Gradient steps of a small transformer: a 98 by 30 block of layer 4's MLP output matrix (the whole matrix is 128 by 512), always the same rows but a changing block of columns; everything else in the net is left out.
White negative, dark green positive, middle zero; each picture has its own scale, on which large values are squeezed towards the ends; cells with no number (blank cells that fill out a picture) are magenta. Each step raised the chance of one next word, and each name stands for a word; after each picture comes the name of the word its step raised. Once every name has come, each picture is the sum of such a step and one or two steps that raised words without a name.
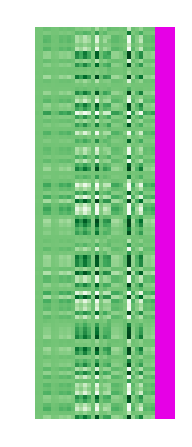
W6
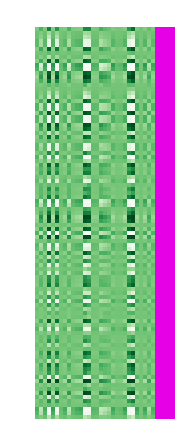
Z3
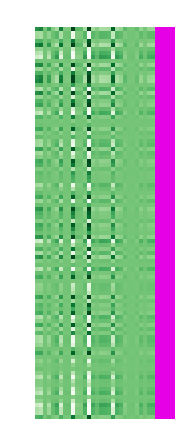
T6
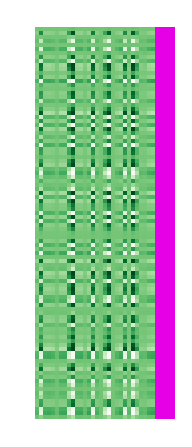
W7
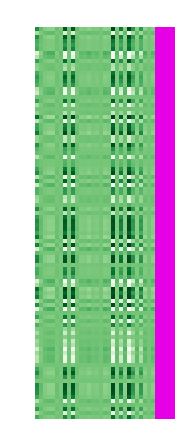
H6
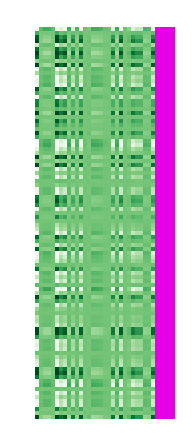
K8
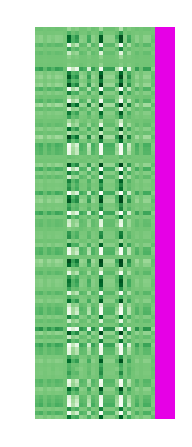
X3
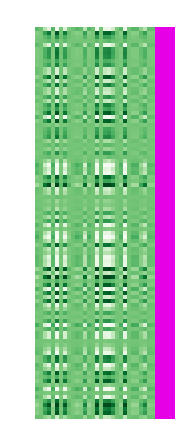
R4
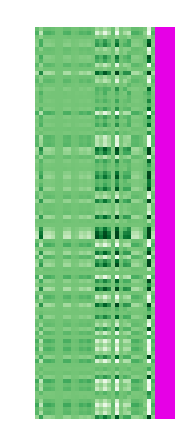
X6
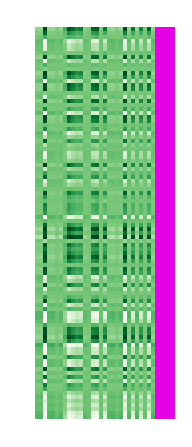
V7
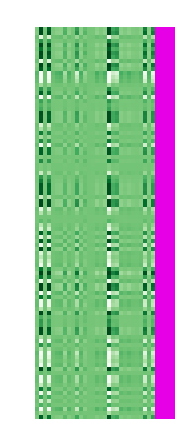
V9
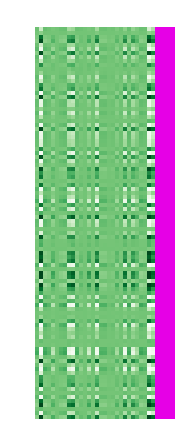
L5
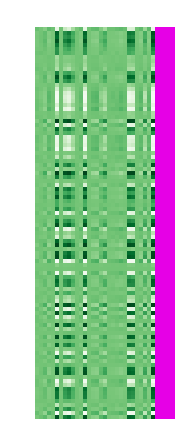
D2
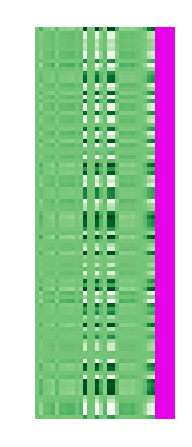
Z3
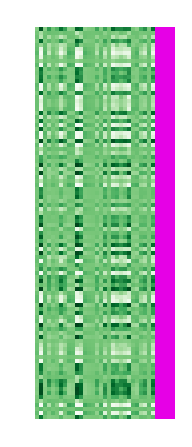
D2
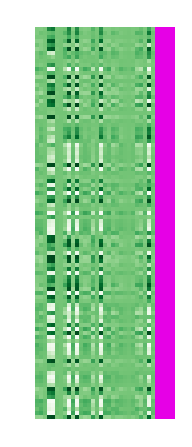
X3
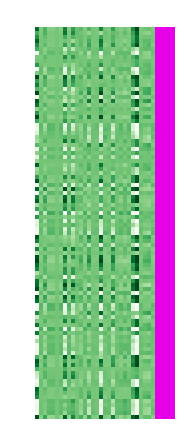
X3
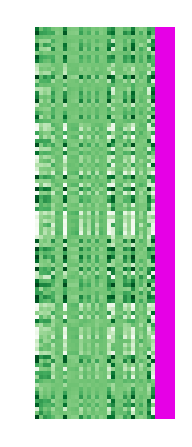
R4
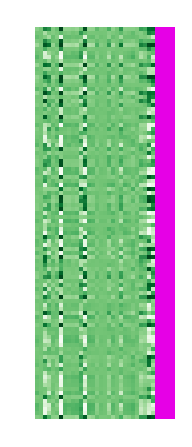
T6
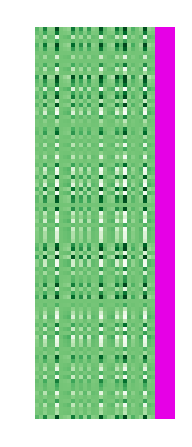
T6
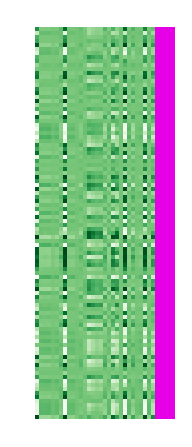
X6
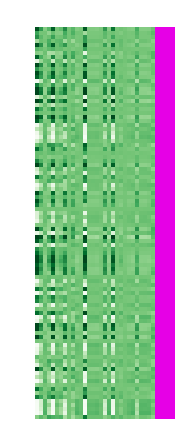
V7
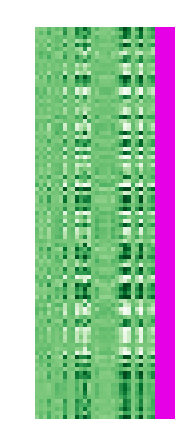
H6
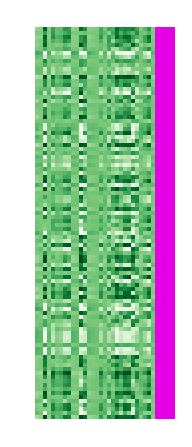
H6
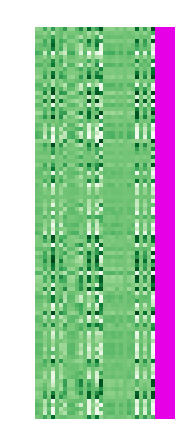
R4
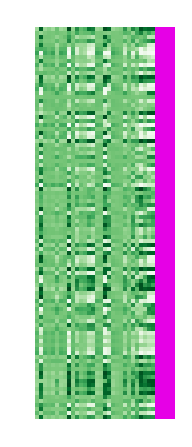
H6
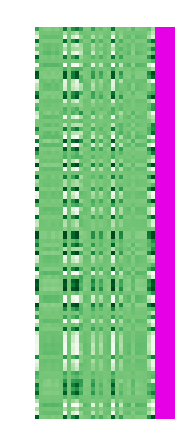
X6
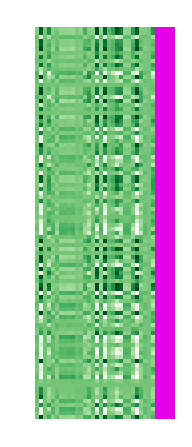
V9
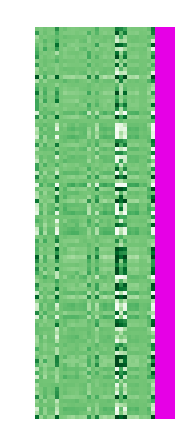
W6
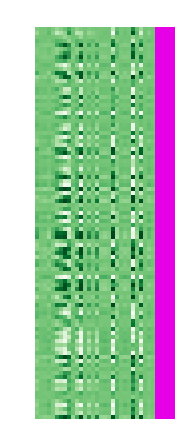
X6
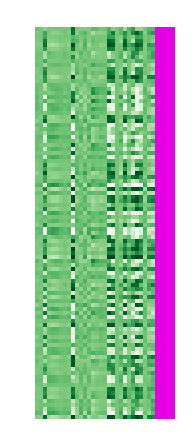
D2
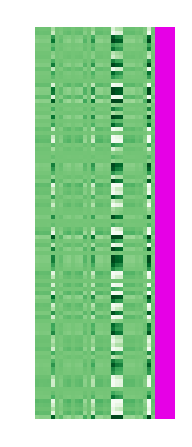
K8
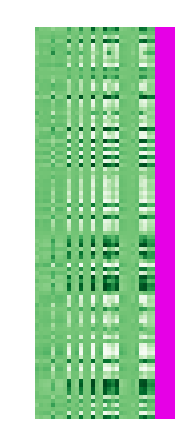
L5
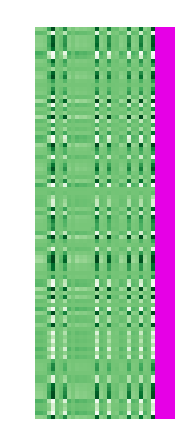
H6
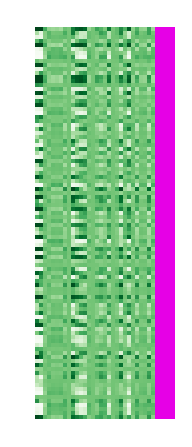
T6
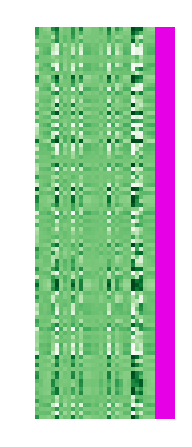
X3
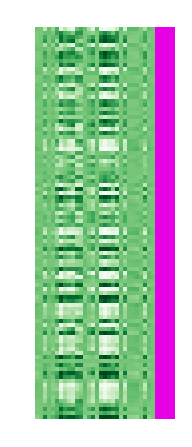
K8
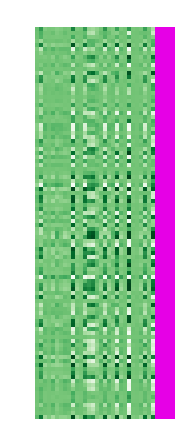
X6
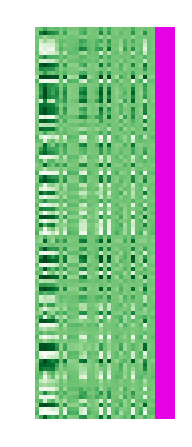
W7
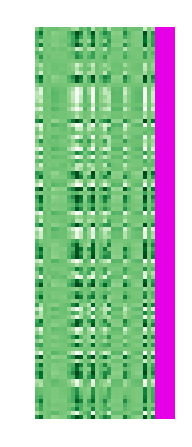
D2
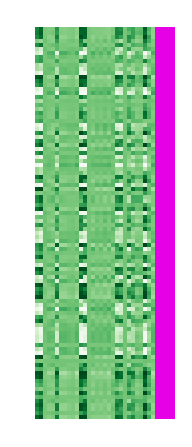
H6
